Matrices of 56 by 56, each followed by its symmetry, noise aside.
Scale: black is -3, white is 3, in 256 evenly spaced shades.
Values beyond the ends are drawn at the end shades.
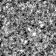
symmetric.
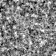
symmetric.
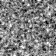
antisymmetric.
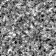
symmetric.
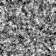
antisymmetric.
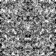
mirrored left to right.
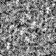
same after a half turn.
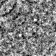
symmetric.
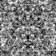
mirrored left to right.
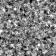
antisymmetric.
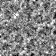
symmetric.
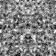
mirrored left to right.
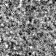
no symmetry.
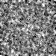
same after a half turn.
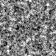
same after a half turn.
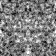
mirrored left to right.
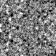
mirrored top to bottom.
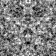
mirrored left to right.
